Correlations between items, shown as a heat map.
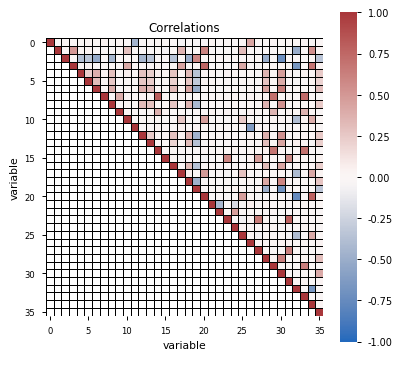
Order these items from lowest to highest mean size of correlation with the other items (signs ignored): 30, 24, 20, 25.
24, 25, 20, 30
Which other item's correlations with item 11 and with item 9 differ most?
26
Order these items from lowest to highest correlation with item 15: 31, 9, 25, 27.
25, 9, 27, 31
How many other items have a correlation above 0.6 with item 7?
3
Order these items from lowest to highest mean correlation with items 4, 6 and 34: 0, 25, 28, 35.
0, 25, 35, 28
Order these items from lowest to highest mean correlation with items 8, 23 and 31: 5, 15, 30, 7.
7, 5, 30, 15
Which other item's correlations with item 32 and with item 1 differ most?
20
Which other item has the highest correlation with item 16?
30
